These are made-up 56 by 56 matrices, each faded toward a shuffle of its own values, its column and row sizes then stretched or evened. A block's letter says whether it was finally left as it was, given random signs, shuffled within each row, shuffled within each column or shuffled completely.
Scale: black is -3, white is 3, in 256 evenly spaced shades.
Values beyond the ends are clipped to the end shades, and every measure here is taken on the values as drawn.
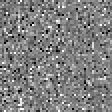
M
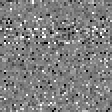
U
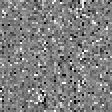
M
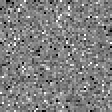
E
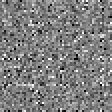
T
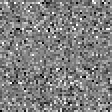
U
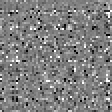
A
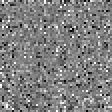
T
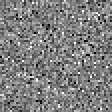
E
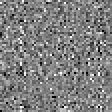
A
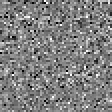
U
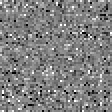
U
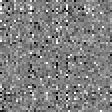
A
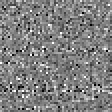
U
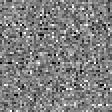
U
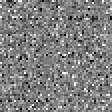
U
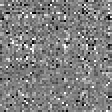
A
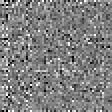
A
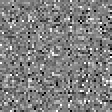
A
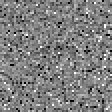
E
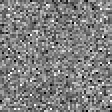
E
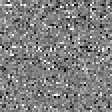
U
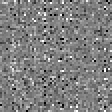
T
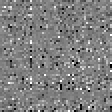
A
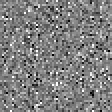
M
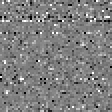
U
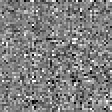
T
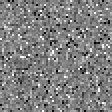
E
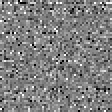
U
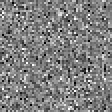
M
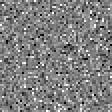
E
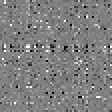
A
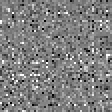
A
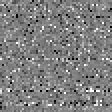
U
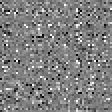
A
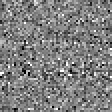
U
